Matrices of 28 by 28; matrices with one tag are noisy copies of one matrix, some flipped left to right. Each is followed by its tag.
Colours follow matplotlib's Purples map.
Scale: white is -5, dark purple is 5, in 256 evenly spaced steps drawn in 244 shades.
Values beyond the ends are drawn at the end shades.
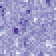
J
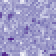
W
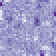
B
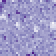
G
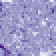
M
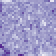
M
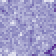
M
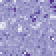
G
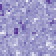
J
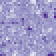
W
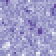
J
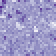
G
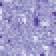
B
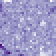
M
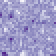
W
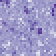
J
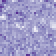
G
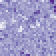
G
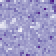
G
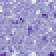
W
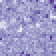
G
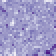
M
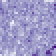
M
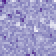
G
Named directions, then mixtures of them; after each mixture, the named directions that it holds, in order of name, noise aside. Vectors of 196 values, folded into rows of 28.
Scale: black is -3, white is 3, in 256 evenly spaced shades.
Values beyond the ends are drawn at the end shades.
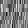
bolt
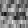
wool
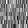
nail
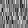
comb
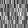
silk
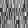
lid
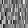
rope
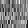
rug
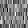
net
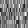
lid.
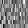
rope.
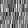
bolt.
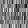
bolt, net, wool.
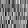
rug.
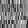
comb, rug.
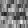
wool.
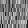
rug.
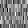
net.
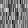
bolt, comb.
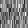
bolt, lid.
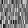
rope.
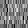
nail, net.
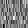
comb, net, rope.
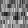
bolt, silk, wool.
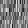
bolt.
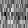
lid, rope, wool.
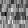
rope, wool.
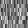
silk.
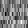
rug, silk, wool.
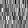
comb.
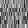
lid, nail.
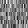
nail.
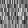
net, silk.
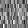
rope, silk.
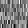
nail, rug.
